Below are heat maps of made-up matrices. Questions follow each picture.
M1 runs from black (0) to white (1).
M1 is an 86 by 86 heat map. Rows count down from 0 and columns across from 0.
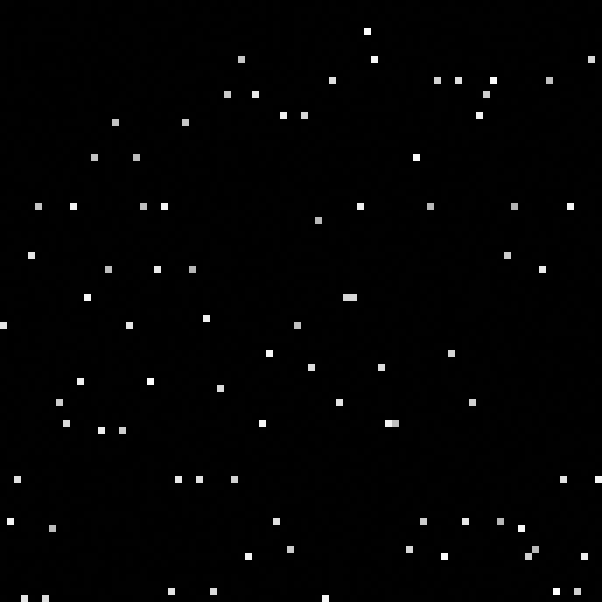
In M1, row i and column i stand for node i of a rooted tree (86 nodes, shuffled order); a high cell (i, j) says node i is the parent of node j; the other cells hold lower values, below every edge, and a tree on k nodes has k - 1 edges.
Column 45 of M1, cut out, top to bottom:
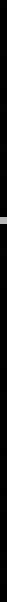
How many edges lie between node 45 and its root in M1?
9
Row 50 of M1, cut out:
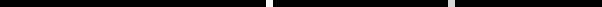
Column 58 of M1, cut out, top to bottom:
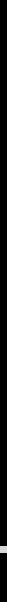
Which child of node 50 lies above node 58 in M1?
38
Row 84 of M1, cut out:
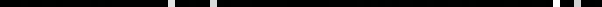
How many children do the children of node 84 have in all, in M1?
4
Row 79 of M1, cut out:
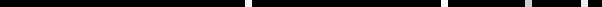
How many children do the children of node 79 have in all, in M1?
2
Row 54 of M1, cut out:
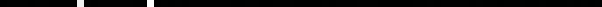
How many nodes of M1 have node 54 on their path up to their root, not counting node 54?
10
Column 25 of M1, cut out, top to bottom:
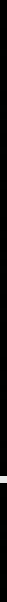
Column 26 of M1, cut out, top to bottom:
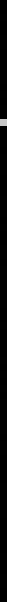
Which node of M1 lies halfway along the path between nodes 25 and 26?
16
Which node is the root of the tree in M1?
57
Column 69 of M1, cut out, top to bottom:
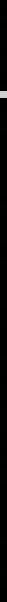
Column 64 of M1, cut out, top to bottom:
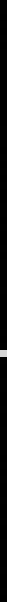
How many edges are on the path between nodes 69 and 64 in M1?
5
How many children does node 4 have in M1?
1
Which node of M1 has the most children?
29
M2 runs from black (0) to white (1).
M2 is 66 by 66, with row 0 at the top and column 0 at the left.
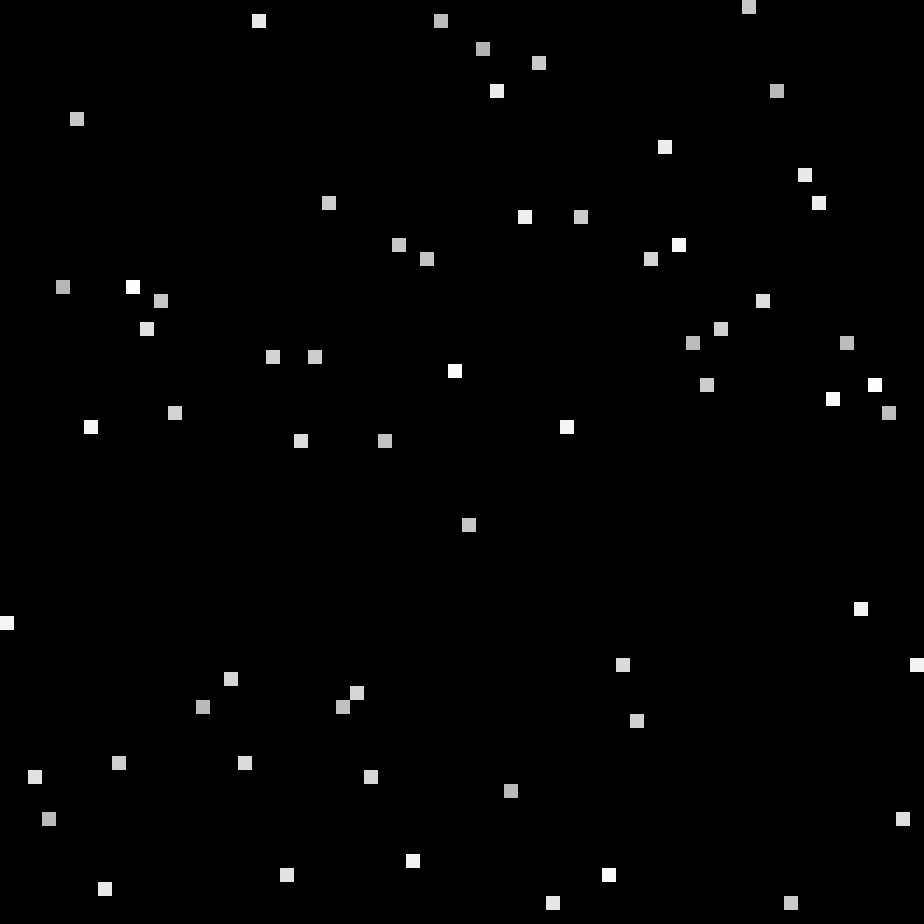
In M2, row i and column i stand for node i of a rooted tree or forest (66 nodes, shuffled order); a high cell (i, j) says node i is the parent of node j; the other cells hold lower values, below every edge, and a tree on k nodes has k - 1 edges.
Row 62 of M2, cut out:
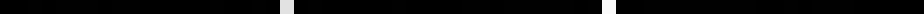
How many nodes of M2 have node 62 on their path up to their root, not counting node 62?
11
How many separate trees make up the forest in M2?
5
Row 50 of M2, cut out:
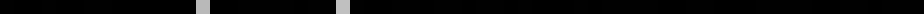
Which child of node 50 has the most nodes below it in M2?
14
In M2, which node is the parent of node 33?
37
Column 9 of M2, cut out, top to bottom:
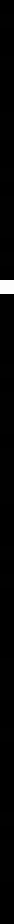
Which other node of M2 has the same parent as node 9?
4
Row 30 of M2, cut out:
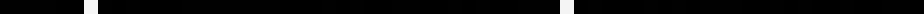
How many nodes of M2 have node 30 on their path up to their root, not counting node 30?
7
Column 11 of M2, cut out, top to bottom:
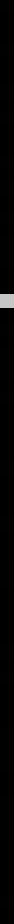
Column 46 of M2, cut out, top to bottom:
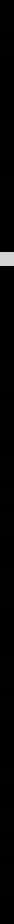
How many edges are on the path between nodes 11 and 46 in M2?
5
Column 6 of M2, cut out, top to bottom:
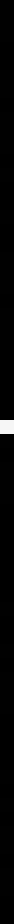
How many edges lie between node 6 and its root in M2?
3
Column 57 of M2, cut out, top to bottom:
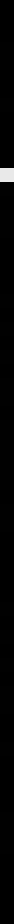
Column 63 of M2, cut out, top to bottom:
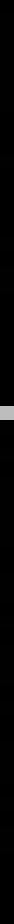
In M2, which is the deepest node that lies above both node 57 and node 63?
29
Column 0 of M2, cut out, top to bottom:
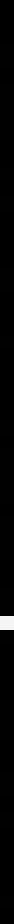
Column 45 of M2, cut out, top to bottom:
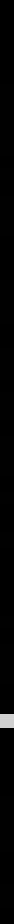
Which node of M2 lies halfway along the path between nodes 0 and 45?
10
